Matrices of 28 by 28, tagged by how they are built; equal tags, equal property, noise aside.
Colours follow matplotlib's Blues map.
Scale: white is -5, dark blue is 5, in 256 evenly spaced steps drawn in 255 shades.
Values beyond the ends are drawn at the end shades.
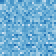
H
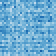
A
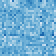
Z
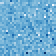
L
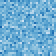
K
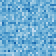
A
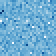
L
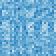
A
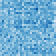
A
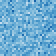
K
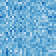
Z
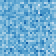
A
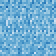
H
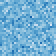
K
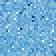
L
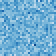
K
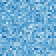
A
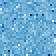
L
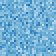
K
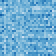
A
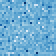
L
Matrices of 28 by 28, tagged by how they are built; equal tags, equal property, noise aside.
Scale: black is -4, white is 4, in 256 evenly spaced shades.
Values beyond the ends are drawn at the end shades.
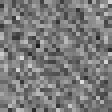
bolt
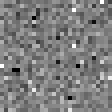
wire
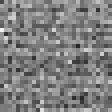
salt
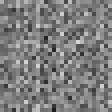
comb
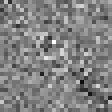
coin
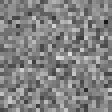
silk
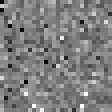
wire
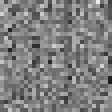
salt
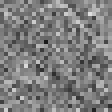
bolt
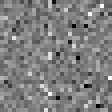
wire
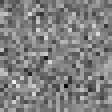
silk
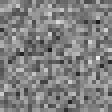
silk
